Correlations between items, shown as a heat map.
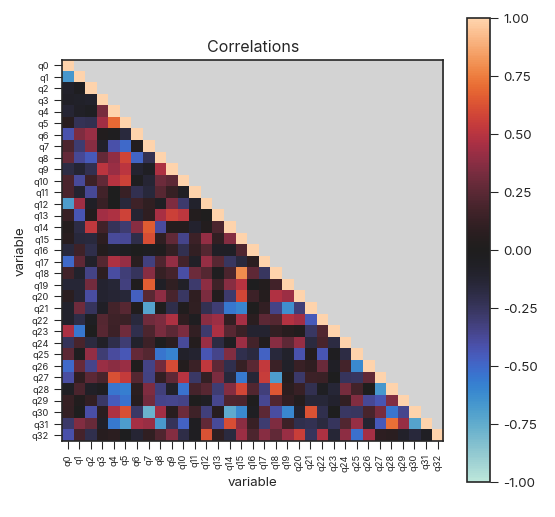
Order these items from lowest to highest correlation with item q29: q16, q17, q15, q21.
q17, q21, q16, q15
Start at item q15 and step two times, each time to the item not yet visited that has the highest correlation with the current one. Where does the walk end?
q28
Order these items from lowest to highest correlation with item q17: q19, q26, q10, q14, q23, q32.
q14, q23, q19, q10, q32, q26
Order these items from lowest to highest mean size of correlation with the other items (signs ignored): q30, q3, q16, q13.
q16, q3, q13, q30
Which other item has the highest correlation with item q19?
q7
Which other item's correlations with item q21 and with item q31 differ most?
q30
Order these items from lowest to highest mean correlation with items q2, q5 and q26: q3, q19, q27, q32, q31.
q31, q19, q32, q3, q27
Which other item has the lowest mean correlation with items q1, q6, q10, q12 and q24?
q0
